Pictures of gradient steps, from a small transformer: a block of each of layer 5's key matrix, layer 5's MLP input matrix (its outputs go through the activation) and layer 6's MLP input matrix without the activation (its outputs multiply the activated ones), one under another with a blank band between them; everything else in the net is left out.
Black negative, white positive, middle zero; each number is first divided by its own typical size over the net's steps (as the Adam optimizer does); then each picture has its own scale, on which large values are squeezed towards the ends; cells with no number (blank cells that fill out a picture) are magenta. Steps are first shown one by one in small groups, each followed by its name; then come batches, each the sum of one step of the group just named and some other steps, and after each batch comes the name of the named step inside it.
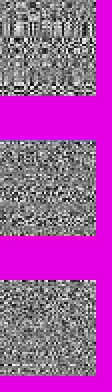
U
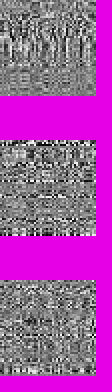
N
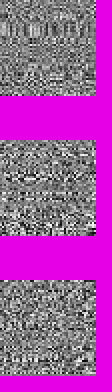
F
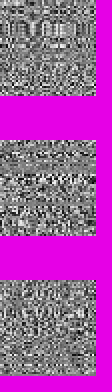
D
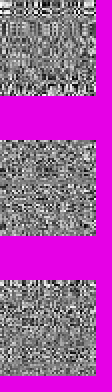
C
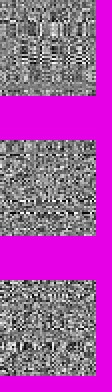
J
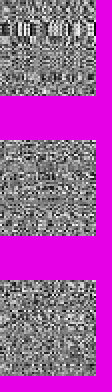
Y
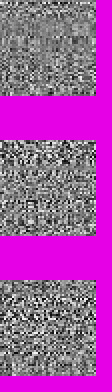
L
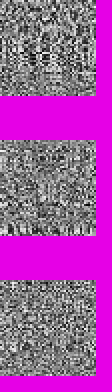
J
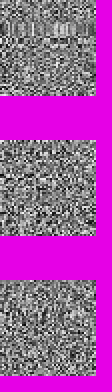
D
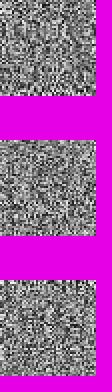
C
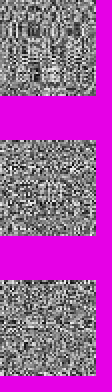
J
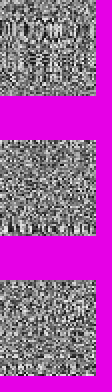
D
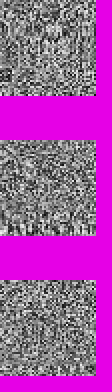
Y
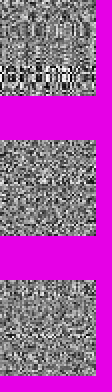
D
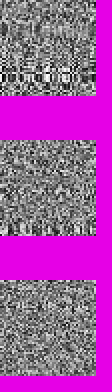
U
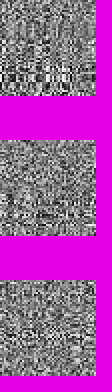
F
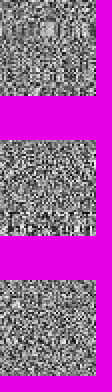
J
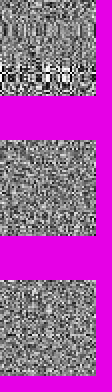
Y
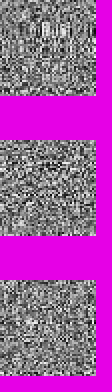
D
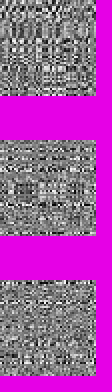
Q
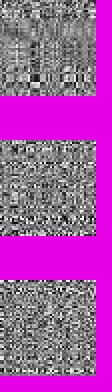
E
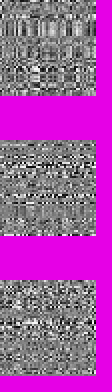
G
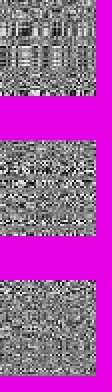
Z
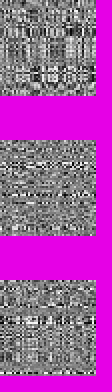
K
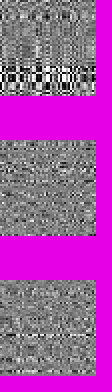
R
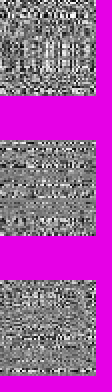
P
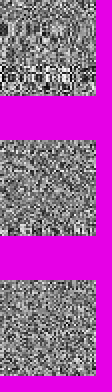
R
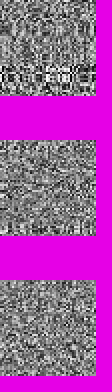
R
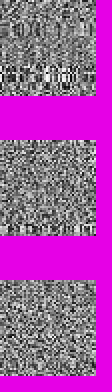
R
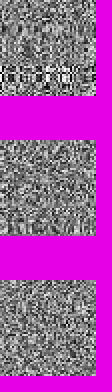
R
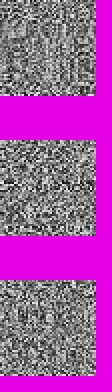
P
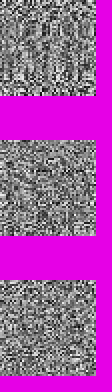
Z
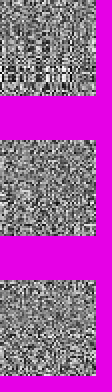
R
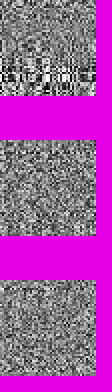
R
